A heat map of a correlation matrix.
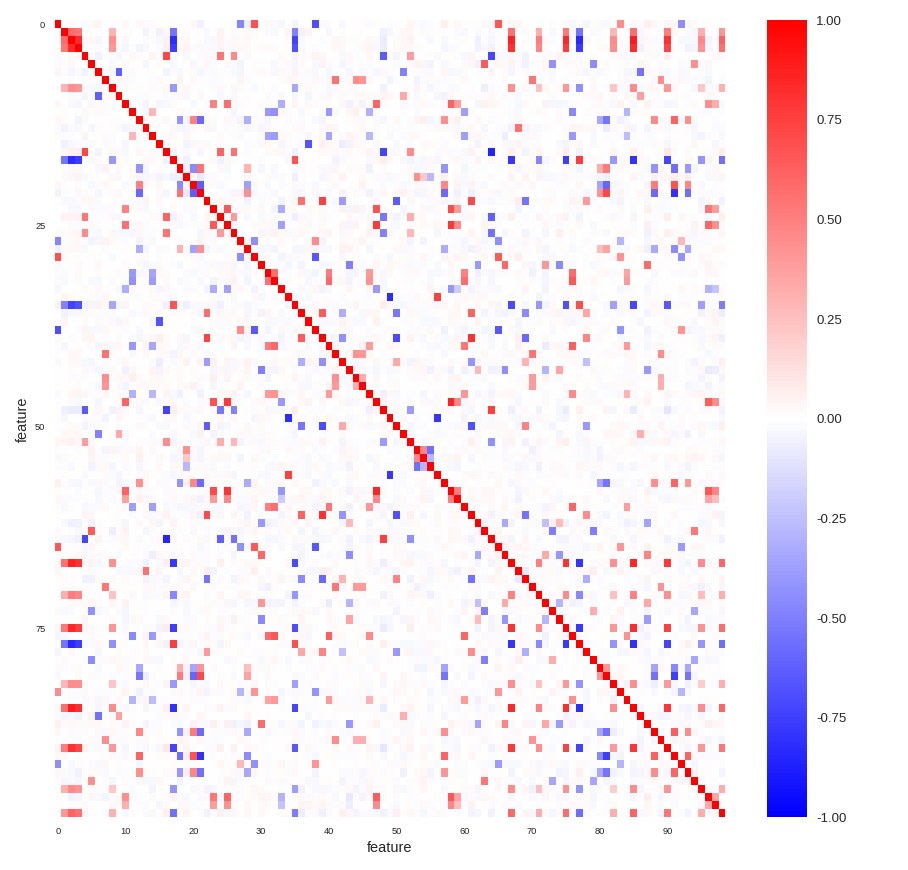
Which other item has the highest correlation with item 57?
91
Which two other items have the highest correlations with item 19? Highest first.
53, 54
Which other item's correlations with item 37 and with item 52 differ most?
15
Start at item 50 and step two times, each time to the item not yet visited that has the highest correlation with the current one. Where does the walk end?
42
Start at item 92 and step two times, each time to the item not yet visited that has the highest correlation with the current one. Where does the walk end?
27
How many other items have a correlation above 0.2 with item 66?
3
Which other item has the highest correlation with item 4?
16
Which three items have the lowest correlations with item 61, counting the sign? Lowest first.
50, 69, 42
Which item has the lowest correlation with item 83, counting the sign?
38
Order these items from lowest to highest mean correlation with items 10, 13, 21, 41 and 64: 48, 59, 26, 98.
26, 98, 59, 48
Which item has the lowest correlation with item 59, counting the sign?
33
